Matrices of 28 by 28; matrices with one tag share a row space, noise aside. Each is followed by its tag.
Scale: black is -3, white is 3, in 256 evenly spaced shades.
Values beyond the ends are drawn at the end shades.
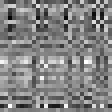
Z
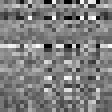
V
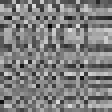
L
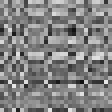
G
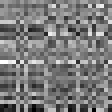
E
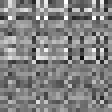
Z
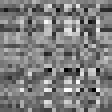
V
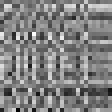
L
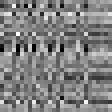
L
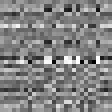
V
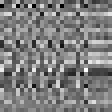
L
